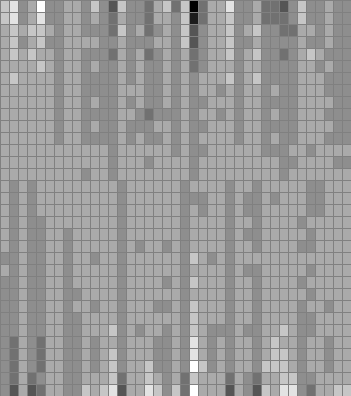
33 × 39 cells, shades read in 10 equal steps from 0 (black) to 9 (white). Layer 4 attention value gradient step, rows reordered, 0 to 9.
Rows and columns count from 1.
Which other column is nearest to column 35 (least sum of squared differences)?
28
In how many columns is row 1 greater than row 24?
12
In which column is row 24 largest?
22
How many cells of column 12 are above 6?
1
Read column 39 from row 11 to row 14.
5 5 6 5
